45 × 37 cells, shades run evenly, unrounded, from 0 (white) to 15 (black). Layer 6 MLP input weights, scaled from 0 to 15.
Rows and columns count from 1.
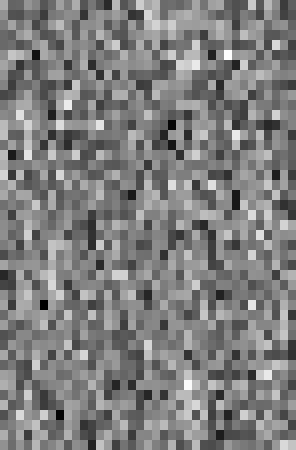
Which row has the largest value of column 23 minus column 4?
16
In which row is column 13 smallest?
13
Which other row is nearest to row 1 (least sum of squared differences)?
22
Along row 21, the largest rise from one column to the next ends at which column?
30
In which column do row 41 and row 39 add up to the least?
24
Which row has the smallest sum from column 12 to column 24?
3
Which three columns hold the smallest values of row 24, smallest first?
33, 4, 29
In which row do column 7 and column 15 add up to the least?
28
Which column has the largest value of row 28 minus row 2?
1
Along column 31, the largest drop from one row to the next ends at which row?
42
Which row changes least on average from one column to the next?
17
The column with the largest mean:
37
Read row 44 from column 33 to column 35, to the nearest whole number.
6 5 8
